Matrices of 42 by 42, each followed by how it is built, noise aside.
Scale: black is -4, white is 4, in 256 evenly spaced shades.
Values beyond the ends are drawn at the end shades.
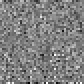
uneven rows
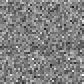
repeating columns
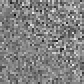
upper triangular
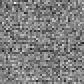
blocks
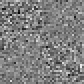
block diagonal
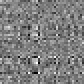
low rank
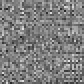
blocks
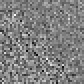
lower triangular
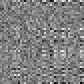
low rank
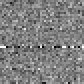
uneven rows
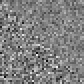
lower triangular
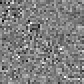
block diagonal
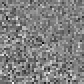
lower triangular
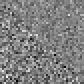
lower triangular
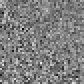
lower triangular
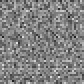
repeating columns
